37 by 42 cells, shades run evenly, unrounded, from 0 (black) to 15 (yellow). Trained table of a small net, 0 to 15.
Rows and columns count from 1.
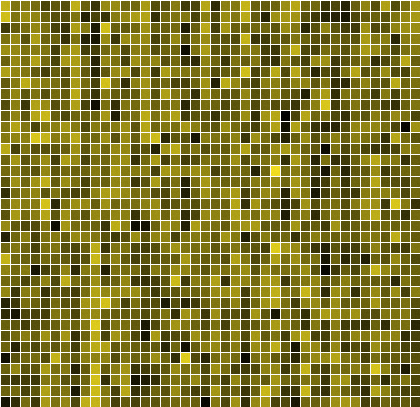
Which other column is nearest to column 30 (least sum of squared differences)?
12
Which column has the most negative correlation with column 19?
21
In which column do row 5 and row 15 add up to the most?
30
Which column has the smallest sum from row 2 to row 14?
10
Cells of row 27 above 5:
34
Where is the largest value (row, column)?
16, 28
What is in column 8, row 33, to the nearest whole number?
6
